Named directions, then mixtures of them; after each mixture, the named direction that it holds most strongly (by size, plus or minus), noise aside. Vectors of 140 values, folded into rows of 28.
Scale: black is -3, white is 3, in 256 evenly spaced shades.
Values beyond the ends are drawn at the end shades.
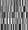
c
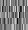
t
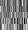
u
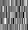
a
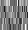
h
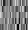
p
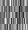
a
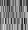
u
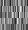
t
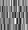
t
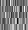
t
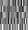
p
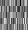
a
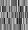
t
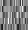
p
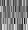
u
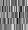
t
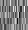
t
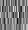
t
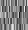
t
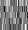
h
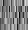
t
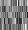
h
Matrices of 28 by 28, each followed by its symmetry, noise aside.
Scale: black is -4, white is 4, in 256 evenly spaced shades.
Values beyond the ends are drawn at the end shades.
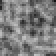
symmetric across the other diagonal.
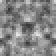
mirrored left to right.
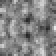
mirrored top to bottom.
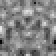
mirrored left to right.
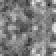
mirrored top to bottom.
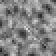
symmetric across the other diagonal.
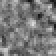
symmetric across the other diagonal.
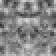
mirrored left to right.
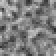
symmetric.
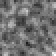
symmetric.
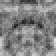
mirrored left to right.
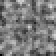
symmetric across the other diagonal.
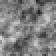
antisymmetric.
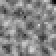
symmetric across the other diagonal.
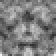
mirrored left to right.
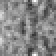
mirrored top to bottom.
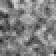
antisymmetric.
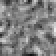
antisymmetric.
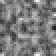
mirrored top to bottom.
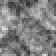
antisymmetric.
